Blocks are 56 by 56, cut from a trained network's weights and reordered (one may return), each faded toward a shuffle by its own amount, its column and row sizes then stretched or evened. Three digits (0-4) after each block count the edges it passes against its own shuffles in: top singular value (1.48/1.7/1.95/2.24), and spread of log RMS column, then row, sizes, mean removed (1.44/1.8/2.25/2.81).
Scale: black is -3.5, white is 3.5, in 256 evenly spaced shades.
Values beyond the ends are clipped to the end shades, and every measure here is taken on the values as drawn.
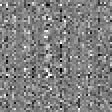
2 4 2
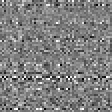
4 0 4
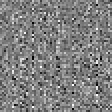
2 4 0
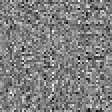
2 3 0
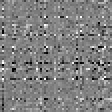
3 4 4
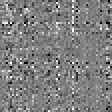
2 4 3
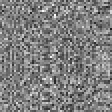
4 0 1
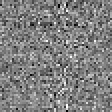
2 2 0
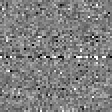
2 0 2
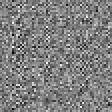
4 3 1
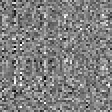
3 3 1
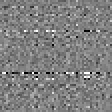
4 1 3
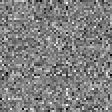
2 0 2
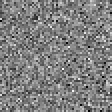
1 0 0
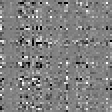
1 4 4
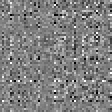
3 4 3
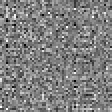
2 3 0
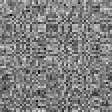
4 1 0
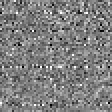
2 1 3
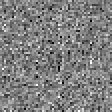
0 2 1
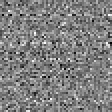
2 0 2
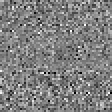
0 0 3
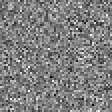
2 0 0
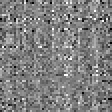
2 1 3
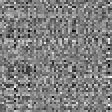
4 3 2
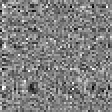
3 1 2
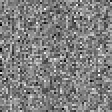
1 1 0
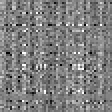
4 2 4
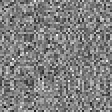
4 1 0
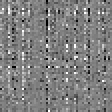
3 4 3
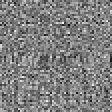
3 0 2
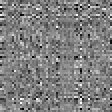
4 4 2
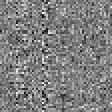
3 3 0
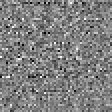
1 0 3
